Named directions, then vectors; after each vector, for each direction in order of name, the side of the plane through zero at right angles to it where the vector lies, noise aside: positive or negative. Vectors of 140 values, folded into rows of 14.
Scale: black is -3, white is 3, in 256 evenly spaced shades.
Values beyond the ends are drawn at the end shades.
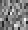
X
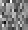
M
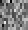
negative, positive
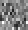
negative, negative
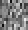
negative, positive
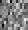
negative, positive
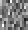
positive, negative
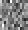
positive, negative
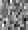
positive, negative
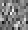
positive, positive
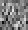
positive, positive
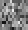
positive, positive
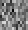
negative, negative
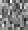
positive, negative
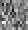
negative, negative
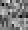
negative, positive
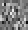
positive, positive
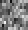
negative, positive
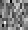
negative, positive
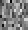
negative, positive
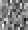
positive, negative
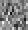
negative, negative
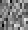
negative, positive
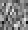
positive, positive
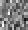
positive, negative
